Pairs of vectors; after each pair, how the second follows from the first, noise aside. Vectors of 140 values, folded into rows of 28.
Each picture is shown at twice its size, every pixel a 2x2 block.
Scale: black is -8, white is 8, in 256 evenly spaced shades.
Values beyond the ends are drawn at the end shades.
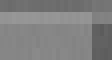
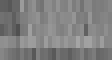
reversed.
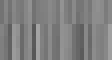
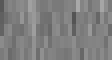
reversed, negated, partly zeroed.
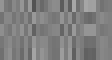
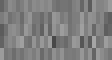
wrapped around.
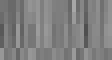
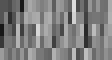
scaled up.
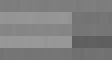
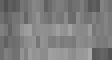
wrapped around.
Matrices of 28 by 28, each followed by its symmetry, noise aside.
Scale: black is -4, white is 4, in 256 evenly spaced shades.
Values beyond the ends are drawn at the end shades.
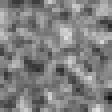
antisymmetric.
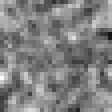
no symmetry.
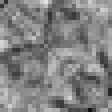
symmetric.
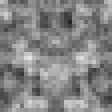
mirrored left to right.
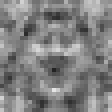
mirrored left to right.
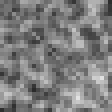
symmetric.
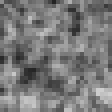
no symmetry.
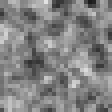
no symmetry.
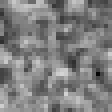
antisymmetric.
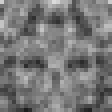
mirrored left to right.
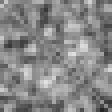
symmetric.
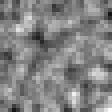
symmetric.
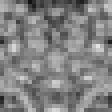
mirrored left to right.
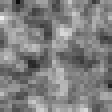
antisymmetric.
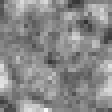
symmetric across the other diagonal.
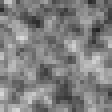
antisymmetric.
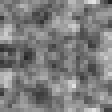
mirrored top to bottom.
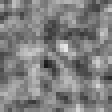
antisymmetric.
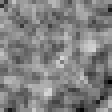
symmetric.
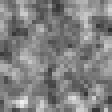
no symmetry.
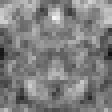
mirrored left to right.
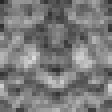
mirrored left to right.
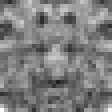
mirrored left to right.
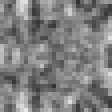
mirrored top to bottom.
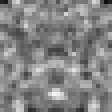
mirrored left to right.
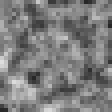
symmetric across the other diagonal.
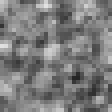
symmetric.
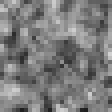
no symmetry.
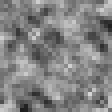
symmetric.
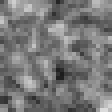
no symmetry.
